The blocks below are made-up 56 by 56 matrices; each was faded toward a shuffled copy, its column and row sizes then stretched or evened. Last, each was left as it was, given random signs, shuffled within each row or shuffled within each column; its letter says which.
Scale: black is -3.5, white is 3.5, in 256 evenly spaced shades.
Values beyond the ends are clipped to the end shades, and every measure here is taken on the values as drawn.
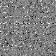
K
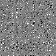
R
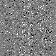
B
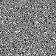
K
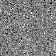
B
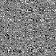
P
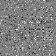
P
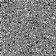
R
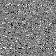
K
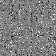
B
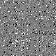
R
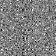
P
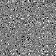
P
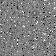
B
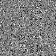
R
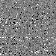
R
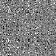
P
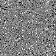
B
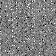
B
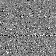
K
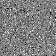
B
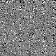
R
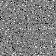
K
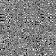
P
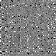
P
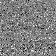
K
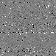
K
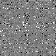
P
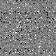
P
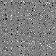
P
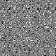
P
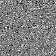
K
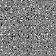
P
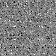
K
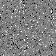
B
